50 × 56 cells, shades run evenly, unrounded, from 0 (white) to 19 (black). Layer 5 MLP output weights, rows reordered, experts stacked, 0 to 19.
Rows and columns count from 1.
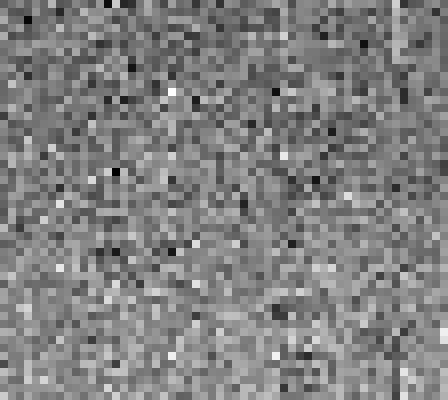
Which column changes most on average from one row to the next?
22
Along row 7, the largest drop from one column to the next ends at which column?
50
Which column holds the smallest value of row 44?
39
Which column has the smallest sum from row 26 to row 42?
56
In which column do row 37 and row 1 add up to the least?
15
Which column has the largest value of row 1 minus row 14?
16
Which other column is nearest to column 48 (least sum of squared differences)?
53
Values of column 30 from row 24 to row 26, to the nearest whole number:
14 6 10
